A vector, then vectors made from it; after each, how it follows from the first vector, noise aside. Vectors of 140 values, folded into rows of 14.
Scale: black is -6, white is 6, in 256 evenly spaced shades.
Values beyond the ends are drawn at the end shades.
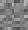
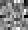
negated, scaled up.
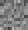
negated.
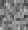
negated.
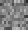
negated.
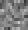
negated.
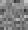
copied.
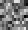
negated, scaled up.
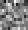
negated, scaled up.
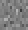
wrapped around, negated, partly zeroed.
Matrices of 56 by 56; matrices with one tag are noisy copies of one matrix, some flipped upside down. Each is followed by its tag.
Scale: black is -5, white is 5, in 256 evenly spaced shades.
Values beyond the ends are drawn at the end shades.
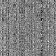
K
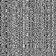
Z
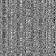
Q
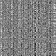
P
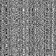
Z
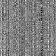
K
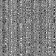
Q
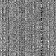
K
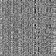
P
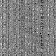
K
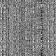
K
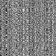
Z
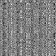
Q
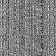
K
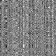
Z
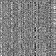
P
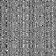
Z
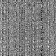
K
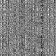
K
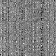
K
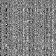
Z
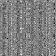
Q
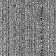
K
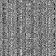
Q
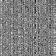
P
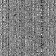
K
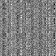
Q
